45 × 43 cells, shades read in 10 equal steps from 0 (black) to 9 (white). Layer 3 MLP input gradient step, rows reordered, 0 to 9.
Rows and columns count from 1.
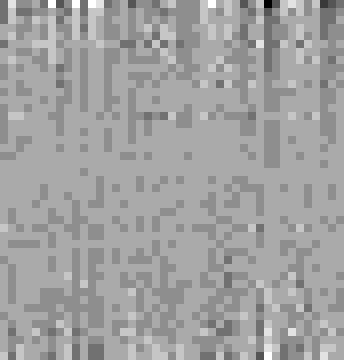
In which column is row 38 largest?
34
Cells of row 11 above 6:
4
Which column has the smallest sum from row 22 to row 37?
29
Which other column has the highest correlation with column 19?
32
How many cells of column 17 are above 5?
26
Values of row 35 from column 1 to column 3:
6 5 6
